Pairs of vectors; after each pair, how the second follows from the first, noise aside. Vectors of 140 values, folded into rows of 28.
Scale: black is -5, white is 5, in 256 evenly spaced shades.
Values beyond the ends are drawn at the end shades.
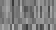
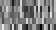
scaled up.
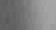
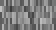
shuffled.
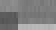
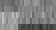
negated.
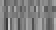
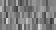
shuffled.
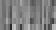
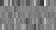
reversed, negated, partly zeroed.
